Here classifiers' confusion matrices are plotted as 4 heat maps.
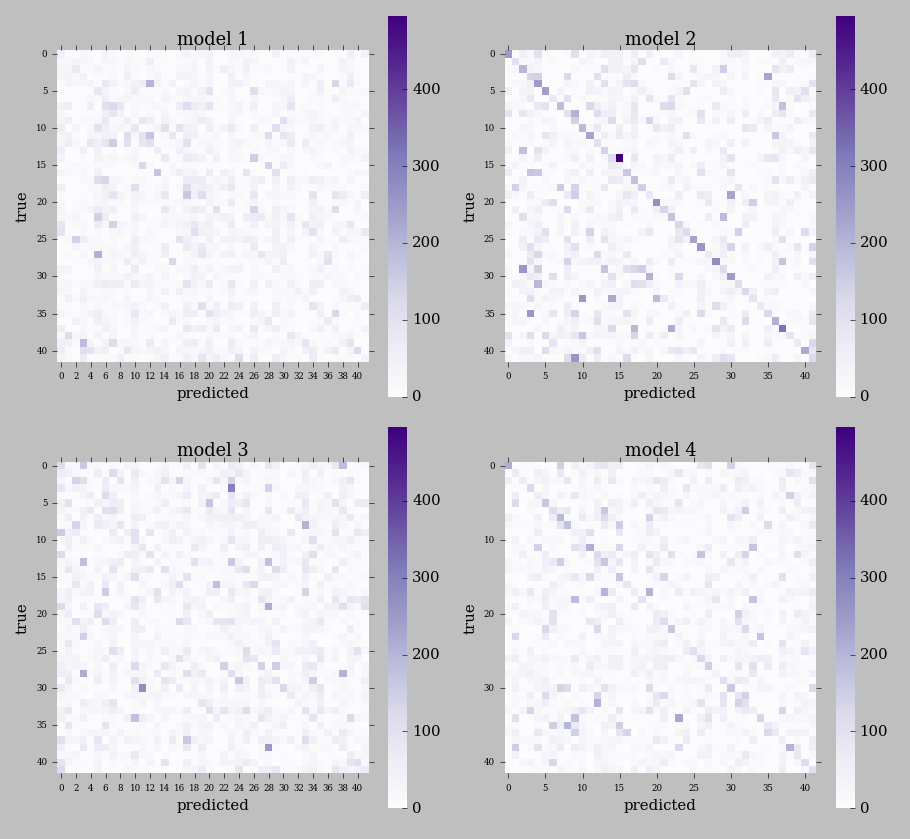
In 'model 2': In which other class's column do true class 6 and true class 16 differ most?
4
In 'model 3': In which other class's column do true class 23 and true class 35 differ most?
3
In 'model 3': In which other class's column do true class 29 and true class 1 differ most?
34
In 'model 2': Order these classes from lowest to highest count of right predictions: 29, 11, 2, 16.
29, 16, 2, 11
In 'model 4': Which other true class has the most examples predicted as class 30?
0
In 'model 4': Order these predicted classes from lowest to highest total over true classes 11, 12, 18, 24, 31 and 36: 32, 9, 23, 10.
23, 10, 32, 9
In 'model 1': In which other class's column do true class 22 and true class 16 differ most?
13
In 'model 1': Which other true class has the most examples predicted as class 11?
15
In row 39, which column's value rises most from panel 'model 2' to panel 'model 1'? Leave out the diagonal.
3
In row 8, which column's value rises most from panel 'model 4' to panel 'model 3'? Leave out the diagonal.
33
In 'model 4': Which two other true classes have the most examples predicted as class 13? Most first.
17, 6
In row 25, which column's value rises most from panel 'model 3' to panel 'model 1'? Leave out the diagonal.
2
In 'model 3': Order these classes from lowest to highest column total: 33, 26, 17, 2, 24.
26, 2, 24, 17, 33
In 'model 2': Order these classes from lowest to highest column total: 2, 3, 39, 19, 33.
33, 39, 19, 2, 3
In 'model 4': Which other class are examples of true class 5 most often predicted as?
1
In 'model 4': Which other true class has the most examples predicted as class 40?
25
